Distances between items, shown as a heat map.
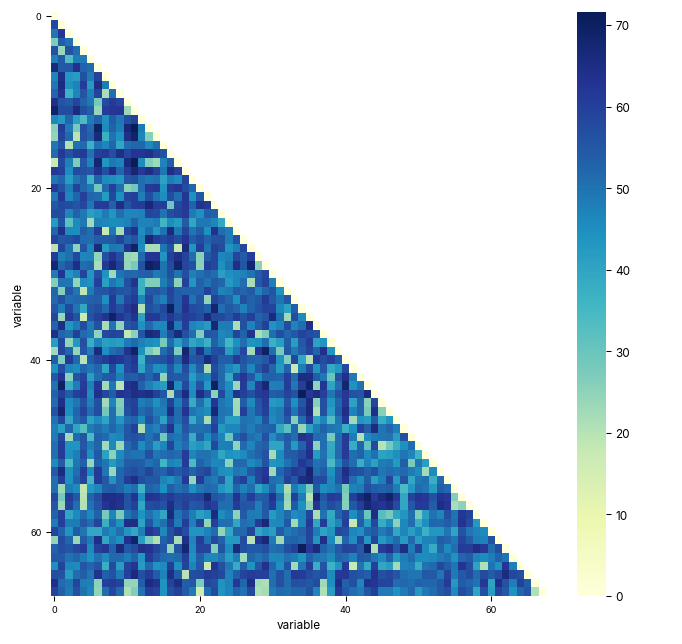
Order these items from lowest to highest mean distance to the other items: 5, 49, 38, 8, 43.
38, 5, 49, 43, 8
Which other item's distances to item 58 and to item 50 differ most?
45
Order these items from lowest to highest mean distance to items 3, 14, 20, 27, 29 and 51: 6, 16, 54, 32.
6, 32, 54, 16
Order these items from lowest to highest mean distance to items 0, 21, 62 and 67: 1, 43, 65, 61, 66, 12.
61, 66, 12, 43, 1, 65
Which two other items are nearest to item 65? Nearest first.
18, 2
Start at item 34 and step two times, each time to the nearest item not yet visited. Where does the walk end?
48
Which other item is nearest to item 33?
41
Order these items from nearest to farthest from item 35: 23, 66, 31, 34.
34, 31, 66, 23
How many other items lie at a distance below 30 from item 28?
8
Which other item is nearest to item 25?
7
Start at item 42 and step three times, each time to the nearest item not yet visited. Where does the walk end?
15
